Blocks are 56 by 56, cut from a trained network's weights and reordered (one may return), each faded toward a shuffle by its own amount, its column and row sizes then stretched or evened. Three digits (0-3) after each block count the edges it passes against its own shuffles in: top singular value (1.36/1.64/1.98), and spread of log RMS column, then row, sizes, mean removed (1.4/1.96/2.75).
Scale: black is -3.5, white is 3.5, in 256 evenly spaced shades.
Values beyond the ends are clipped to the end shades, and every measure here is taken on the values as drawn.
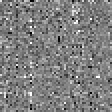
0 2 1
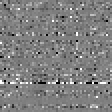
2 1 3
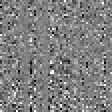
2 3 1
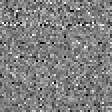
0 0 2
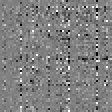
1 3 2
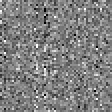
1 2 0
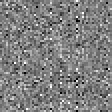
1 2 0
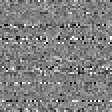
2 0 3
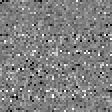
0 0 2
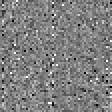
1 2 0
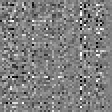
2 3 2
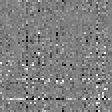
2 2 2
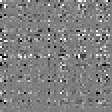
1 3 3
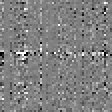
2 3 2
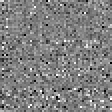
0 1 2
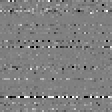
3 0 3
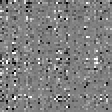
1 3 2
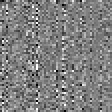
3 3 0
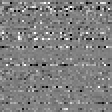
1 1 3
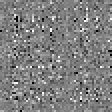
1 2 2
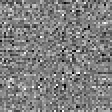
3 1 2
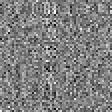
3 2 0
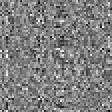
3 2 1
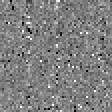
0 1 1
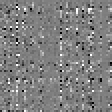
1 3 2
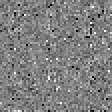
0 1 1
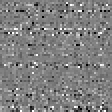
1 1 3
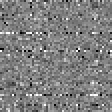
2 1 2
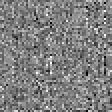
2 2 0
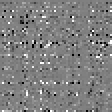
0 2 3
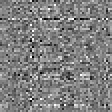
3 2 2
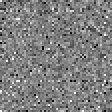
1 0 1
